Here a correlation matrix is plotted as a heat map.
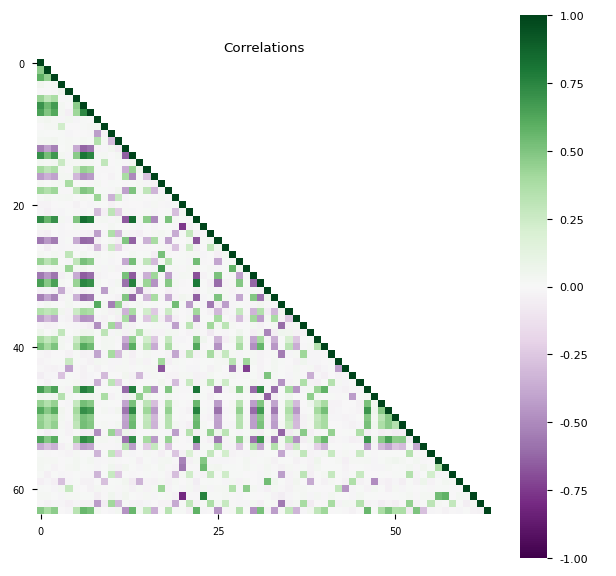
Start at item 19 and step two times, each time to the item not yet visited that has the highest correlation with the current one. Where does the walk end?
8
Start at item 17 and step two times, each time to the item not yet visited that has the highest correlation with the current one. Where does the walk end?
27
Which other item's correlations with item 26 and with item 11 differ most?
34
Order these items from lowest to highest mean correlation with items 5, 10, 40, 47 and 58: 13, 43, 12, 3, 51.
12, 43, 3, 51, 13
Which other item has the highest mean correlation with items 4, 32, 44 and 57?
59
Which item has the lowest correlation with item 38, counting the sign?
32
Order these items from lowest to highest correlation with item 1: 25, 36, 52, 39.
25, 36, 52, 39
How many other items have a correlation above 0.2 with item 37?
10
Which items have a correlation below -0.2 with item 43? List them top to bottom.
4, 17, 27, 29, 42, 60
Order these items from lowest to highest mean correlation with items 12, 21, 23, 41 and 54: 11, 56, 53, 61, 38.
53, 11, 38, 56, 61
